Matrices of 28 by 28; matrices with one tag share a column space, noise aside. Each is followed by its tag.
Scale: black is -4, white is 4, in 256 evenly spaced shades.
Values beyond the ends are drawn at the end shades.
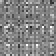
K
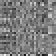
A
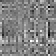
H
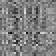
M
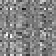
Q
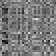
M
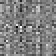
K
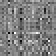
M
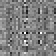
M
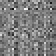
Q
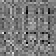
M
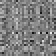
M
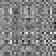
M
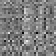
M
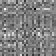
Q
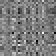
M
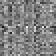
K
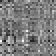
H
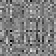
H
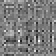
H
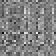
M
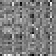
A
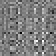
M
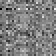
Q
